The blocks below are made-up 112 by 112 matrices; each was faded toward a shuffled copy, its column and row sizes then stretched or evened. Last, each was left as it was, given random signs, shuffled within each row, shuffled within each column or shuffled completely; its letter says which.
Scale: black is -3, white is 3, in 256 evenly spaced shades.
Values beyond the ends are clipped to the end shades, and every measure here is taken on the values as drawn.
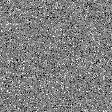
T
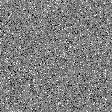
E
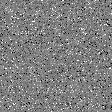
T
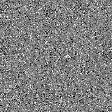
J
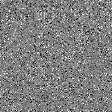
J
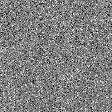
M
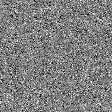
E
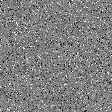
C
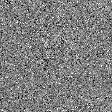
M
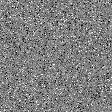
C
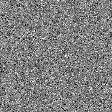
T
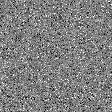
T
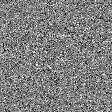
T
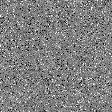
M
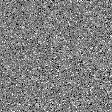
J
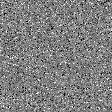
T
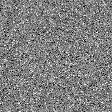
T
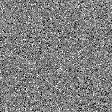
J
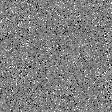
E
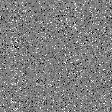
J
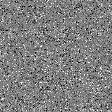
M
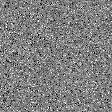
T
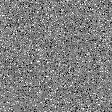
T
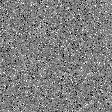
C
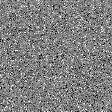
M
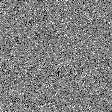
T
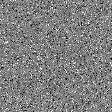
E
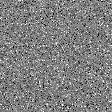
T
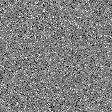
T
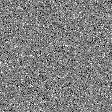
T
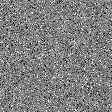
C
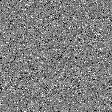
T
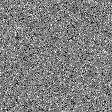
C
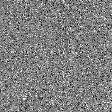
M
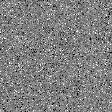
M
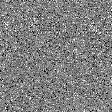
J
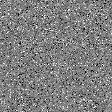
M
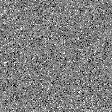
J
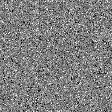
M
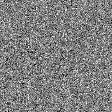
E
